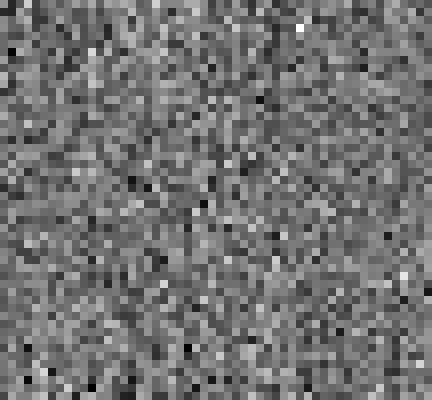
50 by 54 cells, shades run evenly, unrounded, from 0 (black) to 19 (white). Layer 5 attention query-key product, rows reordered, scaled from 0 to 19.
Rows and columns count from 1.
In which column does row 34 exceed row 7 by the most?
7
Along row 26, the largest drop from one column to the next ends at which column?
19
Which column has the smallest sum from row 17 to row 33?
24
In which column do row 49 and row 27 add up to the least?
12
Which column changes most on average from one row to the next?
4
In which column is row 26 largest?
18
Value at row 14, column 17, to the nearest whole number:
10
